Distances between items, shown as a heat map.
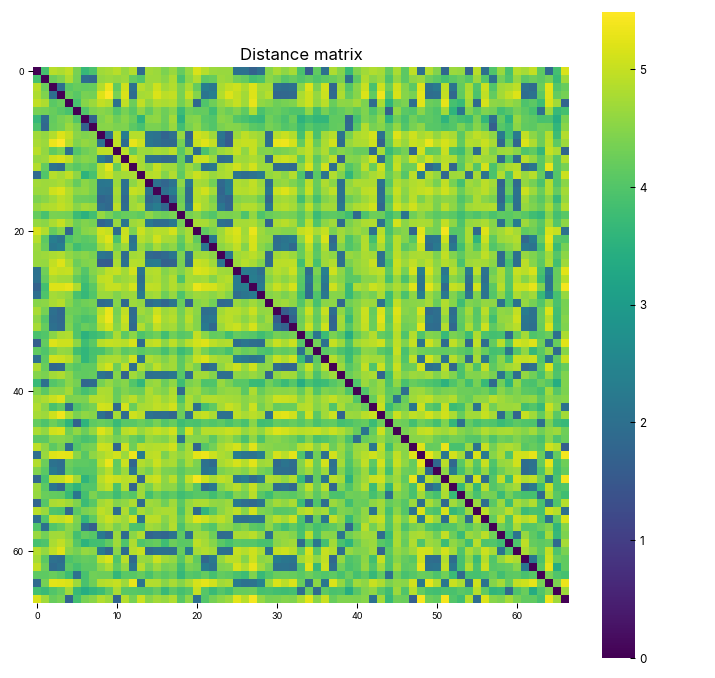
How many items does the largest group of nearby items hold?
15
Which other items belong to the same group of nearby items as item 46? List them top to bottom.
18, 40
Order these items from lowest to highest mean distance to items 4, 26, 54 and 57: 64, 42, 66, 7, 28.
28, 64, 7, 42, 66
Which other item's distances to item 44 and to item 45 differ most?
5
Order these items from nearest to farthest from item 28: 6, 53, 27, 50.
27, 6, 53, 50
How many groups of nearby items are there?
9
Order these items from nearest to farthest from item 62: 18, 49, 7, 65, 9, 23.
49, 65, 18, 7, 23, 9
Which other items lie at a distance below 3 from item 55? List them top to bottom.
4, 10, 20, 42, 47, 66
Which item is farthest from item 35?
45
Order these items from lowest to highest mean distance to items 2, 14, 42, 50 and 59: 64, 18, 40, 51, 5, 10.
10, 5, 18, 40, 51, 64
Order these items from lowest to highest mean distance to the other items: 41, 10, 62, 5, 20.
62, 5, 10, 20, 41
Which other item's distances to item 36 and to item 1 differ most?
48
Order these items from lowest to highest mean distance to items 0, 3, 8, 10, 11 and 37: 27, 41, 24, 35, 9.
24, 9, 35, 27, 41
